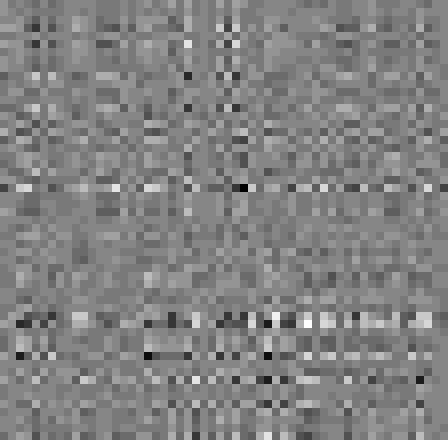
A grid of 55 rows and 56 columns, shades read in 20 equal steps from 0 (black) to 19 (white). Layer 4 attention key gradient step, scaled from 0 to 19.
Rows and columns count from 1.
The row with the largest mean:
24
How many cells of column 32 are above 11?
7
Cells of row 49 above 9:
31
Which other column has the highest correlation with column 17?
5
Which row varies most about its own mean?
41
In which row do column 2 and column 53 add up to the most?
40
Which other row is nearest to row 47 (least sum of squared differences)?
53
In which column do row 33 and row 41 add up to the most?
39
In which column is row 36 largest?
19
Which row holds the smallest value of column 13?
6
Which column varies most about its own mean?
34
